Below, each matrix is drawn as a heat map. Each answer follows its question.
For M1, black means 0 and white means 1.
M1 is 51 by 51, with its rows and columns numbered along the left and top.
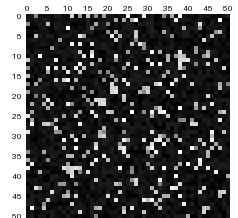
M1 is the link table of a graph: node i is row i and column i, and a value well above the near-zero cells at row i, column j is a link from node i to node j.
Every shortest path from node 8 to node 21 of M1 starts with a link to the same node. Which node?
node 29
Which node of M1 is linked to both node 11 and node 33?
node 30
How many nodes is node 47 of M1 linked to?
4
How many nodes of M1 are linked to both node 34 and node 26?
2
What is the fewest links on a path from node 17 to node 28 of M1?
3
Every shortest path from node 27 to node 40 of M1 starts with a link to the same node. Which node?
node 1
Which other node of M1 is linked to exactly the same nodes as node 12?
node 9
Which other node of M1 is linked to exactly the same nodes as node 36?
node 2
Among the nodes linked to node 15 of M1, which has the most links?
node 0
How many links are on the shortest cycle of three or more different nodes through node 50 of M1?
5
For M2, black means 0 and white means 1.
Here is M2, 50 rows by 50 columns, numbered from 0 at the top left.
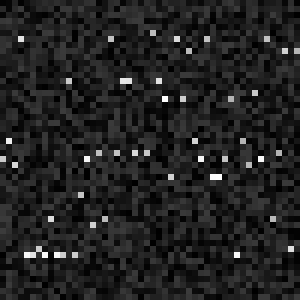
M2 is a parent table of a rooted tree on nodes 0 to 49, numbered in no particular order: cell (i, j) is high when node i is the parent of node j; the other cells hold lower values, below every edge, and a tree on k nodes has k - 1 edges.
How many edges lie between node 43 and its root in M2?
4
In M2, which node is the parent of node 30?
16
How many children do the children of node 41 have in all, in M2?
5
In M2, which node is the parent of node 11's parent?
32
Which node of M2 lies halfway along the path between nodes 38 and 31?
6
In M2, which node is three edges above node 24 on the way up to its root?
42
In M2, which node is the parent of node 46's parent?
5
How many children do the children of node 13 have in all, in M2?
5
